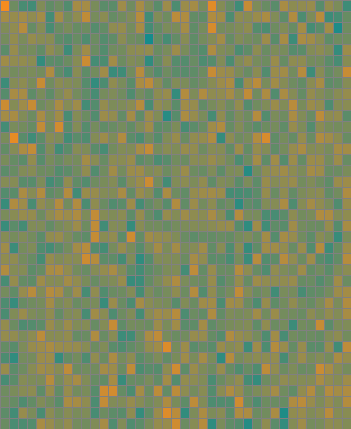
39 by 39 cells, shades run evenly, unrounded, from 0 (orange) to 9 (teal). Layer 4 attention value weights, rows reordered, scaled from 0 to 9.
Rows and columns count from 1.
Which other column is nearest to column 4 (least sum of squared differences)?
3
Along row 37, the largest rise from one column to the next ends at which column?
28
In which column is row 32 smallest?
19
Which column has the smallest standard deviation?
9
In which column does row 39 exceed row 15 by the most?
24
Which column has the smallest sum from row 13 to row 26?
39
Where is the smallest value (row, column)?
1, 1
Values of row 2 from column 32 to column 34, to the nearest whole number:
6 3 7
